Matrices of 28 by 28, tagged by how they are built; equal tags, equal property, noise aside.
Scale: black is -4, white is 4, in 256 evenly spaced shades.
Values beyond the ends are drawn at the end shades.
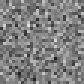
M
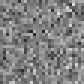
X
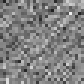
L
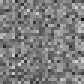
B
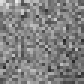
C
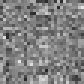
X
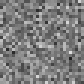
M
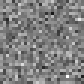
M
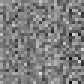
B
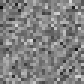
L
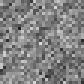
L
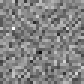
L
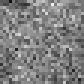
C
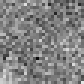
C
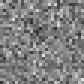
M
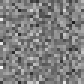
B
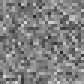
M
